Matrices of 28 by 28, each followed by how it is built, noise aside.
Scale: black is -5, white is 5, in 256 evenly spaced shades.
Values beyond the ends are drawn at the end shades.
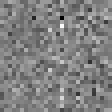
uneven columns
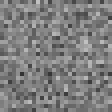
blocks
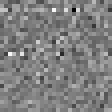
uneven rows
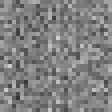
repeating rows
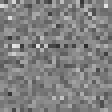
uneven rows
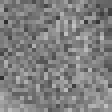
smooth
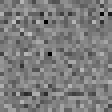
uneven rows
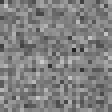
blocks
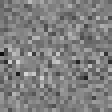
uneven rows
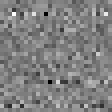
uneven rows
